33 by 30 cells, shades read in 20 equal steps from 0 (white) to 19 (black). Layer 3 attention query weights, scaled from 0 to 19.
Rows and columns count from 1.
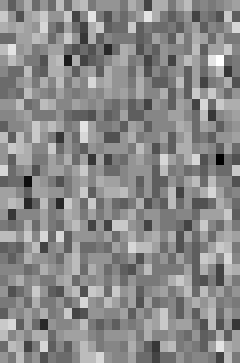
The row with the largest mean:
11
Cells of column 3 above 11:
3
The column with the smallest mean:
29
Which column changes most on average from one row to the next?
28
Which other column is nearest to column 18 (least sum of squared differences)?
7
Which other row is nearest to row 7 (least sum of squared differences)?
9
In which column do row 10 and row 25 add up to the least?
26
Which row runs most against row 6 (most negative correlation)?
2
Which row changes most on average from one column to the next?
19
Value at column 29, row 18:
10
